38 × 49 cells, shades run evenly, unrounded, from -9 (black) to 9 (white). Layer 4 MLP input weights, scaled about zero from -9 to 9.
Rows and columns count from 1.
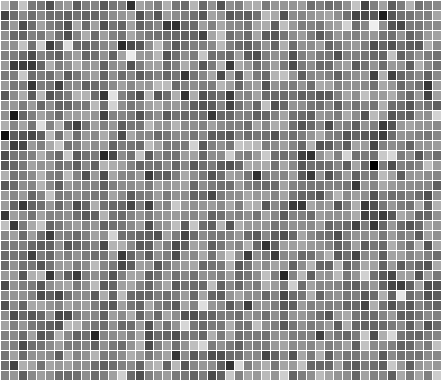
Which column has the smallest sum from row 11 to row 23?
42
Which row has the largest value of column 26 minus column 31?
26
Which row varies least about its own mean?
19
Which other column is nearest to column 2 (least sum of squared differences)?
46
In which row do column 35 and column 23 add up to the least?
16
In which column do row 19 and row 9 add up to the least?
7
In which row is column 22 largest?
15
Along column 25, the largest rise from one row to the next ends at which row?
9
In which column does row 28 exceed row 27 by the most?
5
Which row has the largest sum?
38
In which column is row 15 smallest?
2
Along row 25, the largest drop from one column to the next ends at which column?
48
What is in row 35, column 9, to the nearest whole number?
0
